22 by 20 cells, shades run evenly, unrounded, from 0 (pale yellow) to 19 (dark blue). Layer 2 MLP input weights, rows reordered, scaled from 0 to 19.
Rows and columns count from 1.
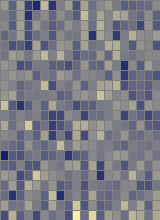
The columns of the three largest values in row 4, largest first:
12, 15, 4
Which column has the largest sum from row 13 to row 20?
3
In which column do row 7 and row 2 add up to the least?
11
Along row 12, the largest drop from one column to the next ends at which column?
9
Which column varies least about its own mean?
14
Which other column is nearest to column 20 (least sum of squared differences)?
17
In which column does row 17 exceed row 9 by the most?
13
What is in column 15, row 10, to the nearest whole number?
10
